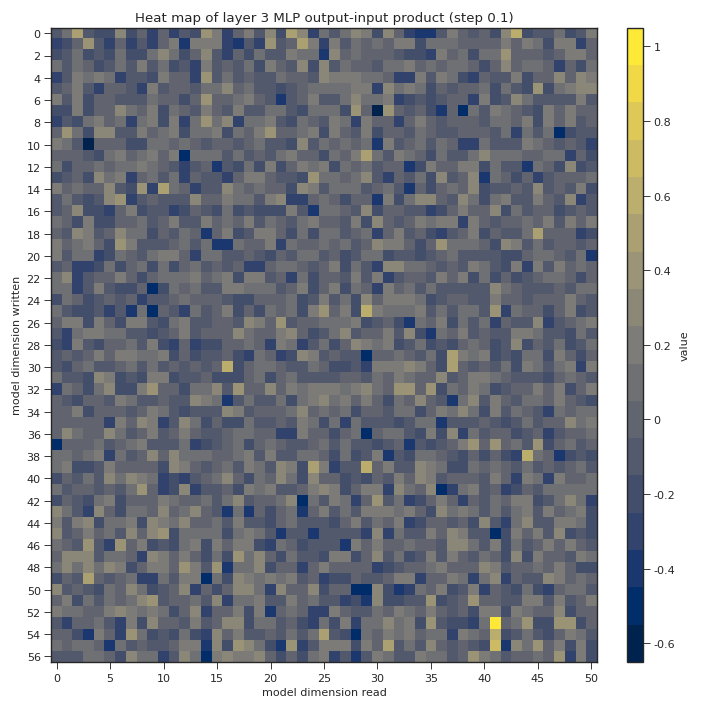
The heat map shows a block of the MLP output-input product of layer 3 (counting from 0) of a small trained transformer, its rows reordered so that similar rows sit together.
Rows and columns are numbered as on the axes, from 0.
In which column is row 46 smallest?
27
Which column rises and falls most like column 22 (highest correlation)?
43
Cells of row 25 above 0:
21
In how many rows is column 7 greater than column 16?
30
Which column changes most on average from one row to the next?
33
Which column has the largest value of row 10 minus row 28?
23
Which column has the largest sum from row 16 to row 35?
45
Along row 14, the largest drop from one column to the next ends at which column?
9
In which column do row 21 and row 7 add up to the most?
31
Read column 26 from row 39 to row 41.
-0.3 0 0.2
